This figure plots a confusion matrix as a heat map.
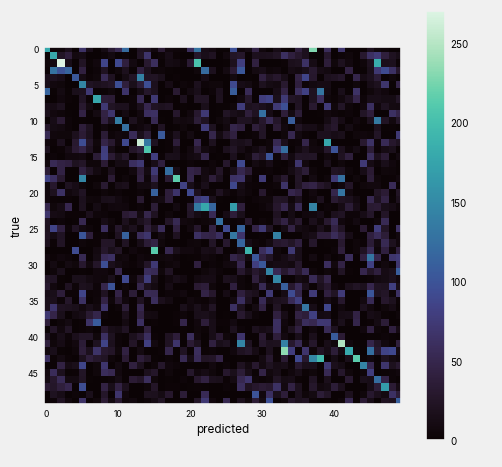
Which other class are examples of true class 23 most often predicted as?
0
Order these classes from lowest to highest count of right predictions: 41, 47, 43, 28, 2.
47, 28, 43, 41, 2
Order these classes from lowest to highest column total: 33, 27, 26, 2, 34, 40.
40, 34, 2, 26, 33, 27
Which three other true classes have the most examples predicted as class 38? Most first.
43, 6, 7
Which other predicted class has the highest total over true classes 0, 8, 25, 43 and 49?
37
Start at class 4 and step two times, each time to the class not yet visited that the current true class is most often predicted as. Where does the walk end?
39
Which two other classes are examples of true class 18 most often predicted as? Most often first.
5, 41
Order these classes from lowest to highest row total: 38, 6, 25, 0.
38, 6, 25, 0
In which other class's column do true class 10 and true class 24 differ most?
46
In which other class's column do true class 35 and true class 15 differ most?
31
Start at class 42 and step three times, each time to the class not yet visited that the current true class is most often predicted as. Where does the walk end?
30
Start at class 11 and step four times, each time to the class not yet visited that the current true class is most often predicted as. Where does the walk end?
14
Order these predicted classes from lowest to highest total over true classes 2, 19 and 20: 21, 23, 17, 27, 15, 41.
23, 17, 27, 41, 15, 21
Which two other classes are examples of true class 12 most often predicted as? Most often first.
16, 49
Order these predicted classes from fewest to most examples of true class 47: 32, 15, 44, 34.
44, 15, 34, 32
